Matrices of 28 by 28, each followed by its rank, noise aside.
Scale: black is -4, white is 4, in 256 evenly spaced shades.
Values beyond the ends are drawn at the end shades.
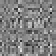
three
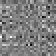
three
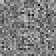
five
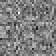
six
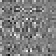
four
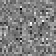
six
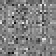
four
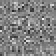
six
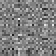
three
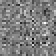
four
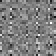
three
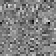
six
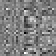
three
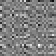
three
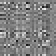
three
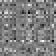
three
